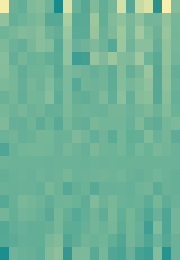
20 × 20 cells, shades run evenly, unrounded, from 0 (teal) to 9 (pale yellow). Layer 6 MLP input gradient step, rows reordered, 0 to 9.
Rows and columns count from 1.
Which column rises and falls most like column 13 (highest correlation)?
11
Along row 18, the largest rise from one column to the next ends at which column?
18
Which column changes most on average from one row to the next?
1
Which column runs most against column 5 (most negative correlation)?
7
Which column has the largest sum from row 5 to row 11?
19
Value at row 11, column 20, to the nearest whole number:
3
